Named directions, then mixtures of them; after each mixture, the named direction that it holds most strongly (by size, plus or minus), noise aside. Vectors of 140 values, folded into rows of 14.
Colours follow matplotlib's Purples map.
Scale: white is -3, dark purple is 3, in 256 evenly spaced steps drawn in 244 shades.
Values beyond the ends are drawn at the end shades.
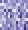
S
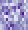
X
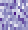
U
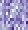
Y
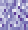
U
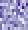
U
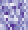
X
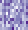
Y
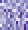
S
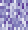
U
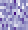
U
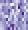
X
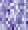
Y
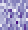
S
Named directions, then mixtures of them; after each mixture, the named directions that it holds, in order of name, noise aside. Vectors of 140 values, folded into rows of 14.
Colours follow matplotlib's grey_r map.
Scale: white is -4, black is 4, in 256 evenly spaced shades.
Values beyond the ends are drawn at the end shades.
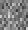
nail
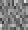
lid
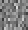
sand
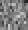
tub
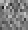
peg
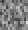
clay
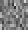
lid, sand.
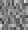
lid.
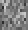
peg, tub.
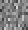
sand.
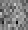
lid, sand, tub.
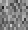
peg, sand.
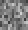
clay, tub.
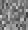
clay, nail, sand.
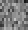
lid, sand, tub.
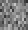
sand, tub.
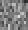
tub.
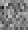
lid, peg.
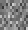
nail.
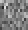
peg.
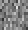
sand.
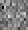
nail, peg, tub.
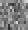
peg, tub.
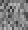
peg, sand, tub.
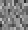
lid.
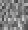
clay, lid, sand.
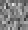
clay, nail, tub.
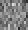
nail, tub.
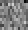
lid, peg, tub.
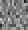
lid.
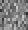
sand, tub.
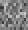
lid, peg, tub.
